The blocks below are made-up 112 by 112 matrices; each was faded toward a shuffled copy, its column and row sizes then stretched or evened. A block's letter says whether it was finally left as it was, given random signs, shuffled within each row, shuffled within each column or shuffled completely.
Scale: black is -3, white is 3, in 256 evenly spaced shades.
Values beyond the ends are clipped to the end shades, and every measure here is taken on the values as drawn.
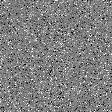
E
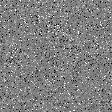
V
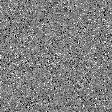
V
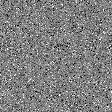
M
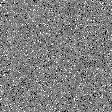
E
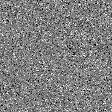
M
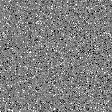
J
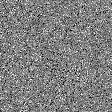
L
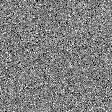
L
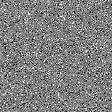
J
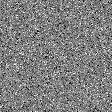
L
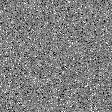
L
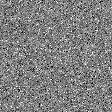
E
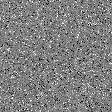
L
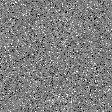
E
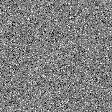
E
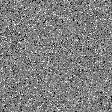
M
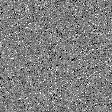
E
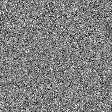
M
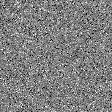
M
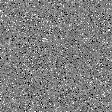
V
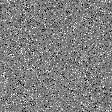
E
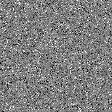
V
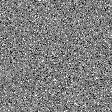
L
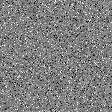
L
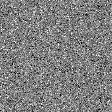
V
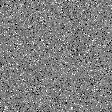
M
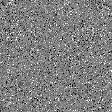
J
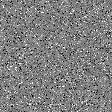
M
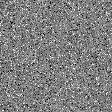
E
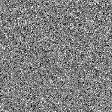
J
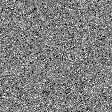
M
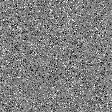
E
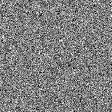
V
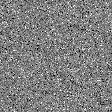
E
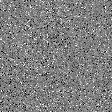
V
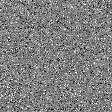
M
